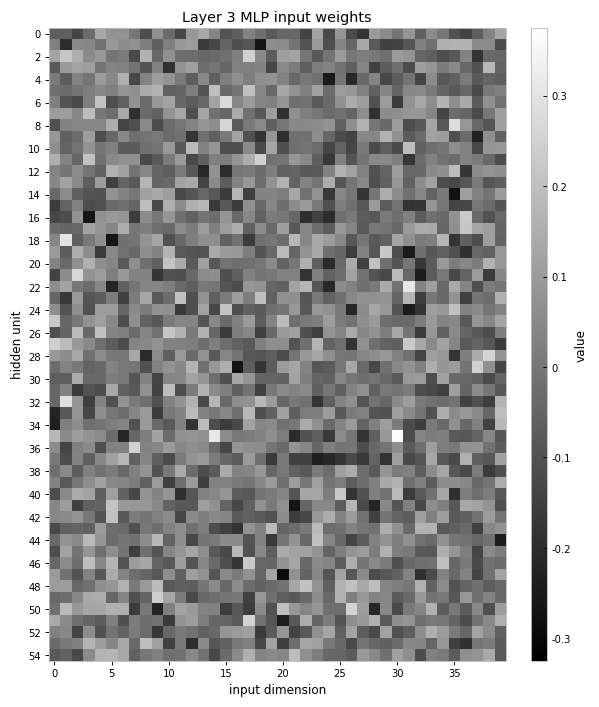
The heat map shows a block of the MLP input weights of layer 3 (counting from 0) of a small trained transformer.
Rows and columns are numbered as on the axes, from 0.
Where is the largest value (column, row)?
30, 35
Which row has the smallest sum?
37
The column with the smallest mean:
24
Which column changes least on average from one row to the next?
27
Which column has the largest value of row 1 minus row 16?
3
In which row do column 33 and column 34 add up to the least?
31
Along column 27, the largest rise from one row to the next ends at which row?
1
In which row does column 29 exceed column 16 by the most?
43
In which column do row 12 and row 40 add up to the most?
25
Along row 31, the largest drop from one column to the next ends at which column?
11
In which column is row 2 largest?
17
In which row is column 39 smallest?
44
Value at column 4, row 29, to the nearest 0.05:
-0.05
